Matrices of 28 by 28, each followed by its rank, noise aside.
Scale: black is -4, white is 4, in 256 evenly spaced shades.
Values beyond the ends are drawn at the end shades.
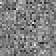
six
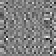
three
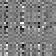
two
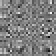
four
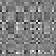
two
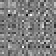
three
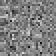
six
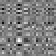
two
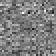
six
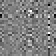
three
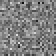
eight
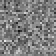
eight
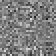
eight
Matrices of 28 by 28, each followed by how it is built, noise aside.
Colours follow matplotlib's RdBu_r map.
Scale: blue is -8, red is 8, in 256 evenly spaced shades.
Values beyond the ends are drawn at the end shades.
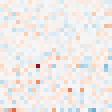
uneven rows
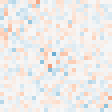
block diagonal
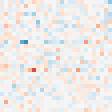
uneven rows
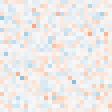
noise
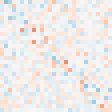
banded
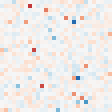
sparse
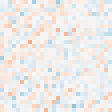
Hankel
